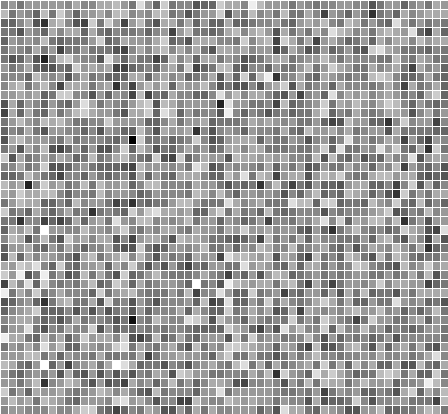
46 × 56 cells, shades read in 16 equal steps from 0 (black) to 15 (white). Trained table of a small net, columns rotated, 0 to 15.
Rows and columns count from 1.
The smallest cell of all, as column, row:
17, 16
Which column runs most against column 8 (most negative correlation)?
48
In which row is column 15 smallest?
10
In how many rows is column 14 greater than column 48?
15
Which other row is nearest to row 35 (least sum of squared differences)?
40
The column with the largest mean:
29
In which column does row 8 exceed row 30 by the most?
24
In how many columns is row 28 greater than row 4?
21
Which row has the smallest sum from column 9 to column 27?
35
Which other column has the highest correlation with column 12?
36
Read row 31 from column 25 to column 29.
8 10 8 7 4
